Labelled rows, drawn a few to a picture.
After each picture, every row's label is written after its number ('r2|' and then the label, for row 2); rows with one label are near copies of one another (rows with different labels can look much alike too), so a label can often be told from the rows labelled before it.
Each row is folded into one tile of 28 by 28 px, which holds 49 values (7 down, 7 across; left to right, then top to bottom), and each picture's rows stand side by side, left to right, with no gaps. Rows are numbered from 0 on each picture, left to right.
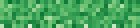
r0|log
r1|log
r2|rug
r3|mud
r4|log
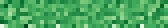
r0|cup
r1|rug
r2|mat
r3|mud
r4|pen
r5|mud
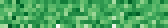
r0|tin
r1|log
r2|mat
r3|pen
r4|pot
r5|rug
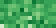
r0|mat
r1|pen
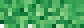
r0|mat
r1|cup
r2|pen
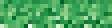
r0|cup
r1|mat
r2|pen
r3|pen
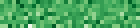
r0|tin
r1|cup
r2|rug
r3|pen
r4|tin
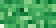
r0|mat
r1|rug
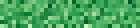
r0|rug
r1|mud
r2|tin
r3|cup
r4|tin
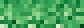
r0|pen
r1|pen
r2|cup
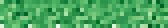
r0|pot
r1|mat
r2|mat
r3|pen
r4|mat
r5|tin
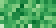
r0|mud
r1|log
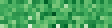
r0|rug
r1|pot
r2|log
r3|log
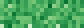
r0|log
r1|mud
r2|log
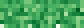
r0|mat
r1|log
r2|mat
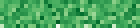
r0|mud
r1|tin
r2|mat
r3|pen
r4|mud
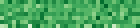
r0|rug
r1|log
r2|log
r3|tin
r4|cup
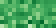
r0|rug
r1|pen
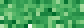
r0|pen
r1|mat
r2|rug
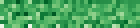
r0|pot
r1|pot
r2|log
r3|pen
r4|pen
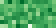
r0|rug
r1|mat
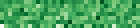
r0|mat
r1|log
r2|pen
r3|tin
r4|mud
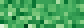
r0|cup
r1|pen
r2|rug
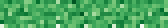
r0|mat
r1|rug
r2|pot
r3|cup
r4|log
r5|mat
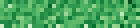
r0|log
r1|mud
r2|cup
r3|log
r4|tin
